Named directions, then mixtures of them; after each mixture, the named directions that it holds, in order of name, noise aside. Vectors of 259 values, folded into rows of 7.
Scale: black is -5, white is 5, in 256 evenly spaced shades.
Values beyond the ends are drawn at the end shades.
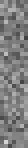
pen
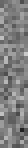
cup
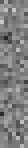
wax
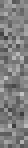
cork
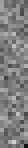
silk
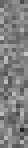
cup.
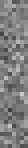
cork.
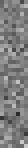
cup, silk.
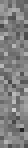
cup, pen, silk.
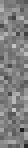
cup, pen, silk.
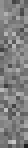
cork, silk.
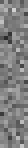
wax.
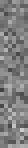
cork, cup, silk.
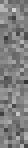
pen, silk, wax.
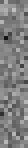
cork, pen, wax.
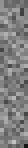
silk.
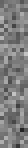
cup.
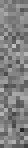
cork, cup, silk.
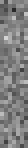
pen, wax.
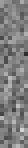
cup.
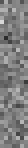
cup, wax.
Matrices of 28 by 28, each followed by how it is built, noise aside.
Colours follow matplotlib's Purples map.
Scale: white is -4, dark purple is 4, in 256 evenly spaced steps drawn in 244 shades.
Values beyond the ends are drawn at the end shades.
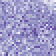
smooth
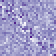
banded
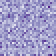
repeating columns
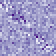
banded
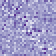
banded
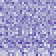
repeating columns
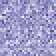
repeating columns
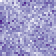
smooth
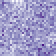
smooth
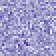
noise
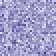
noise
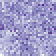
smooth
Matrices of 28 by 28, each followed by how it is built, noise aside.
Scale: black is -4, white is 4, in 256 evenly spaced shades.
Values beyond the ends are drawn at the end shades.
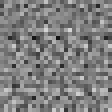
repeating columns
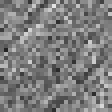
Hankel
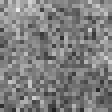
smooth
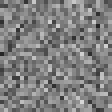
repeating rows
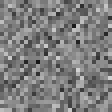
Hankel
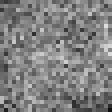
smooth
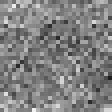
smooth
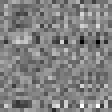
low rank
